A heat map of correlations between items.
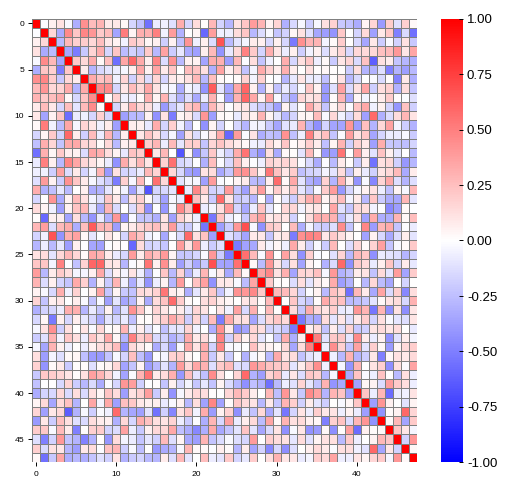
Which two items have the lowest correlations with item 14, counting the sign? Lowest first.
18, 0
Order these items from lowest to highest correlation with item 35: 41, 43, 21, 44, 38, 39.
44, 39, 41, 43, 38, 21
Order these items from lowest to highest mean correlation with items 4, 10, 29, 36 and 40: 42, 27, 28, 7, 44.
44, 42, 7, 28, 27
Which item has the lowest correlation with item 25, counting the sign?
24
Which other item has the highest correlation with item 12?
4
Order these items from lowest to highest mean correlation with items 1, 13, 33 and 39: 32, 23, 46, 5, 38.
32, 46, 38, 5, 23
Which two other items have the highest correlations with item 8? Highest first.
26, 7
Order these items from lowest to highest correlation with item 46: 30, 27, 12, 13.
27, 13, 30, 12
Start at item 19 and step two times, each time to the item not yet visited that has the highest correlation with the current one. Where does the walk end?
2
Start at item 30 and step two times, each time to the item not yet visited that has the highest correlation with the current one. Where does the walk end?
15
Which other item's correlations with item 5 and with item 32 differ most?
23
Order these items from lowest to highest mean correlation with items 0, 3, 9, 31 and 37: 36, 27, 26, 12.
36, 12, 26, 27
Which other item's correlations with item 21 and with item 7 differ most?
22
